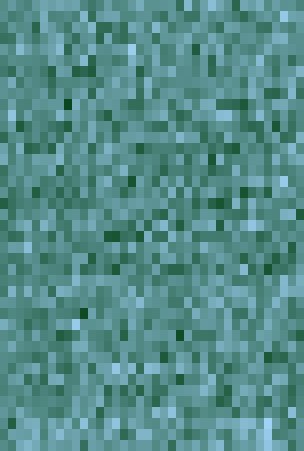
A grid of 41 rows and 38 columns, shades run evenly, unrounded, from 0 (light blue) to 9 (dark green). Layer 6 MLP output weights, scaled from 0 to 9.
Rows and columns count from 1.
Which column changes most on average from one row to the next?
28
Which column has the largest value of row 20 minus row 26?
38
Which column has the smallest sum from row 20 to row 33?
10
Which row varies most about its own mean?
21
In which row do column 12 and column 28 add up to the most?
19
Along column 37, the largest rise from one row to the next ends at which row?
39
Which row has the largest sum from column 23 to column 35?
14
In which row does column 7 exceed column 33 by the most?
7
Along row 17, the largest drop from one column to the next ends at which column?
18
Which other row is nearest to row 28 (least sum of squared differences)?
1
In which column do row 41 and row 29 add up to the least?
34
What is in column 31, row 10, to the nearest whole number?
8
